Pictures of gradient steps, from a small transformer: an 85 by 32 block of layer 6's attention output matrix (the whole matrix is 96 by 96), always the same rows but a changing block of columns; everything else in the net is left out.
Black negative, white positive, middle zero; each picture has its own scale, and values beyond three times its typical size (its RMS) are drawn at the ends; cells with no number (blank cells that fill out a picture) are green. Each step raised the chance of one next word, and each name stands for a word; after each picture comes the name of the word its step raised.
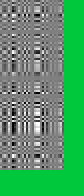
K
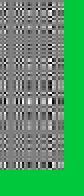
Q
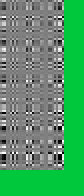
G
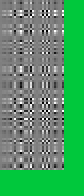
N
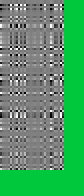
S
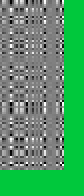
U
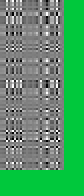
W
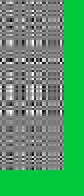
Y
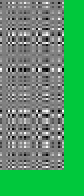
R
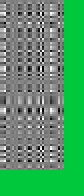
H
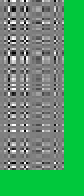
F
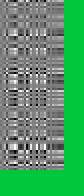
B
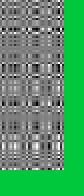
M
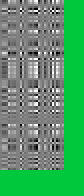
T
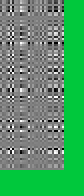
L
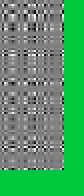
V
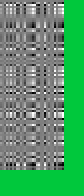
S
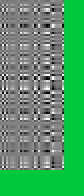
U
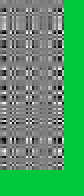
U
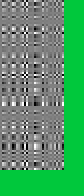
M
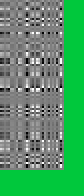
W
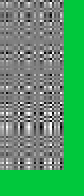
K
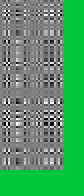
N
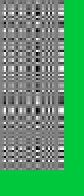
H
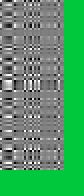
B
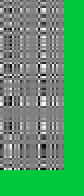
M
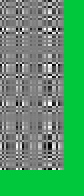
M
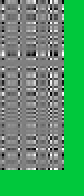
V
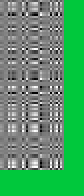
K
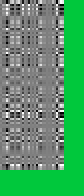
S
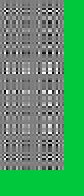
T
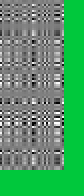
N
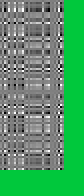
F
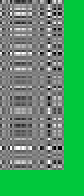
H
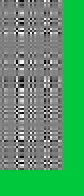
W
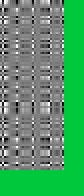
U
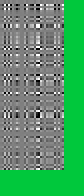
S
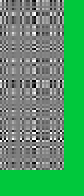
W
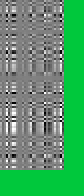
K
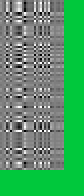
L
